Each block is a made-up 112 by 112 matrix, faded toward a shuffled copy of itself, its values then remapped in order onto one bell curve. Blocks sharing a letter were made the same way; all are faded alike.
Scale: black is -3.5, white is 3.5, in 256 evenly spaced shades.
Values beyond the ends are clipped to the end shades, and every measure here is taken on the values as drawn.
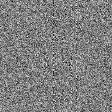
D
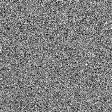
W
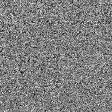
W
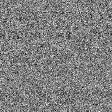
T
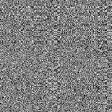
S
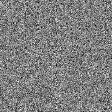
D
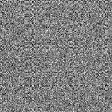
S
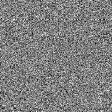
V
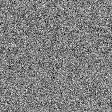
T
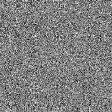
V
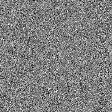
D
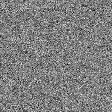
T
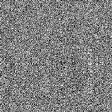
V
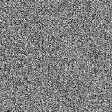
V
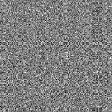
S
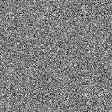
V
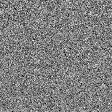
T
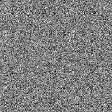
V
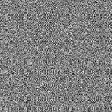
S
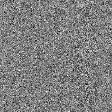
D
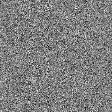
D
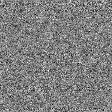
W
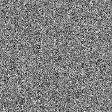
D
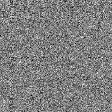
V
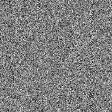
D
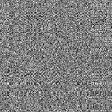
S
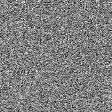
T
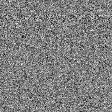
W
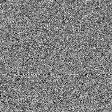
W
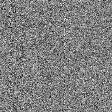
D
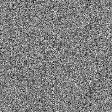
D
